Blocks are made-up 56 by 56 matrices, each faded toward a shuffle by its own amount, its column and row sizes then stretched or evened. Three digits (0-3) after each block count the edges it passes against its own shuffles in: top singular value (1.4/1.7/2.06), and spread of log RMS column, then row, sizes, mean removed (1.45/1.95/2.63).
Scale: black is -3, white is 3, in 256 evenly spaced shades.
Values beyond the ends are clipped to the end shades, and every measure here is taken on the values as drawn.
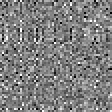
3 2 1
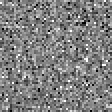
0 0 0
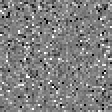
1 1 0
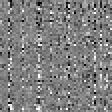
2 3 1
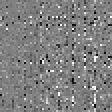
0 3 1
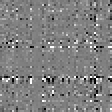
3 3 3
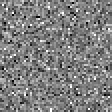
0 1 0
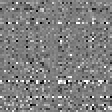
3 2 3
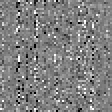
1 3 0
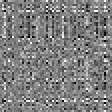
3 3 2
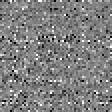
0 1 2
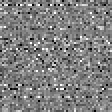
0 0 3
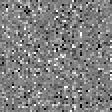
1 2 1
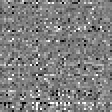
2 2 3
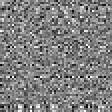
3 1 2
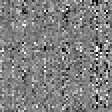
1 3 1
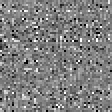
1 2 2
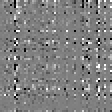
3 3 3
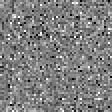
0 1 2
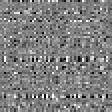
3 1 3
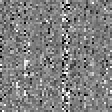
1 3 0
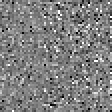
0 2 0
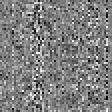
2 3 0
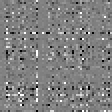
1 3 3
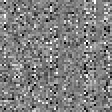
0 3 0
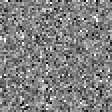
0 2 1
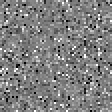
0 1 0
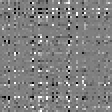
3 3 3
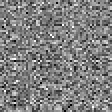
3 1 1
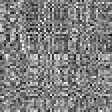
3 0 2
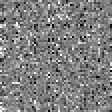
2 2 0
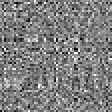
3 1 2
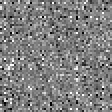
0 2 2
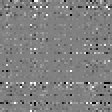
1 2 3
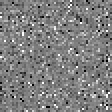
1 1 0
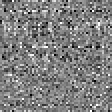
2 0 2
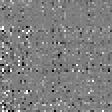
1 2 2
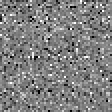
1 0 1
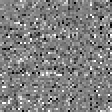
1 1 2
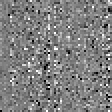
0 3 0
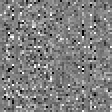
0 3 0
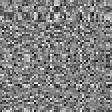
3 1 2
